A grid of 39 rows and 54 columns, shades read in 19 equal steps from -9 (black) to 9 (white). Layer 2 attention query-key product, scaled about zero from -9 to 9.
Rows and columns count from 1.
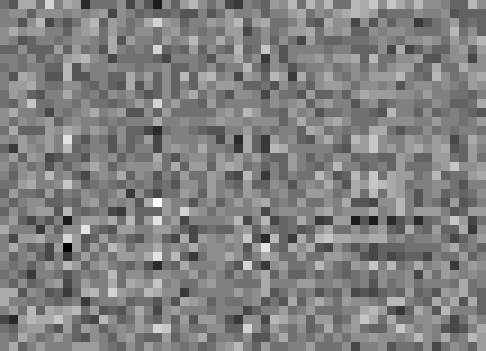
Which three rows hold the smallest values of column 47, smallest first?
25, 3, 31
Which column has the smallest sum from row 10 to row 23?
30
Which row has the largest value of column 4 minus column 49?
35
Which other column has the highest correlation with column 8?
42
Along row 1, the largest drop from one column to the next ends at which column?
10
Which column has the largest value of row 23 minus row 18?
18
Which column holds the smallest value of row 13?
6
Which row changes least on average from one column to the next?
14
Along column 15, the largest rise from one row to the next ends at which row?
23
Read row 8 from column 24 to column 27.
1 -2 0 0
